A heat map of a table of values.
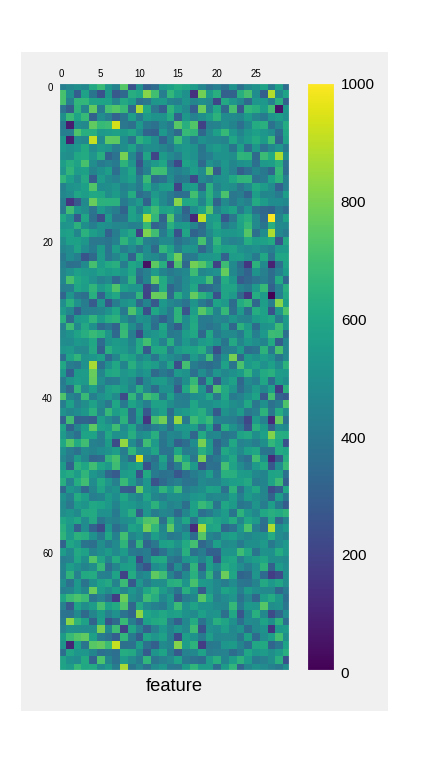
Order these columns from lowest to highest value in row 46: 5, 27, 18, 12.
5, 12, 27, 18
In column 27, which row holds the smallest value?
27
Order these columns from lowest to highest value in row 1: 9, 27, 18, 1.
1, 9, 18, 27
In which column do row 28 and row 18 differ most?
28
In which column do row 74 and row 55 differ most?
29
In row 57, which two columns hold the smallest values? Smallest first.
17, 5
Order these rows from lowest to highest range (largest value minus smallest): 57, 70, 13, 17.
13, 70, 57, 17
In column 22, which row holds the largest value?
35
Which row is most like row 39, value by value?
6
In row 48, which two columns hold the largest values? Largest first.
10, 18
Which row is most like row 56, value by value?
33
